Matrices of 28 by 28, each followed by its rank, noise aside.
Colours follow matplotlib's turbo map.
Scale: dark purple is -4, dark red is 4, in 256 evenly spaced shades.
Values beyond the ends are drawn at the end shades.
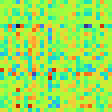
four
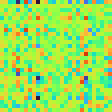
four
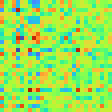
three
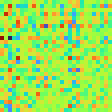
five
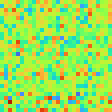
five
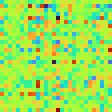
four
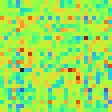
five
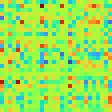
three
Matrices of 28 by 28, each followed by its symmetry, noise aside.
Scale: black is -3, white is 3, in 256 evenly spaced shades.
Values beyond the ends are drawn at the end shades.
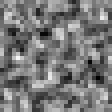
same after a half turn.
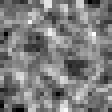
same after a half turn.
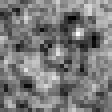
symmetric across the other diagonal.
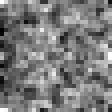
mirrored top to bottom.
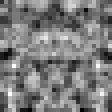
mirrored left to right.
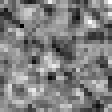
symmetric across the other diagonal.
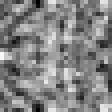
mirrored top to bottom.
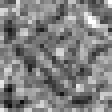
symmetric across the other diagonal.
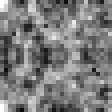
mirrored top to bottom.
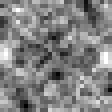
same after a half turn.
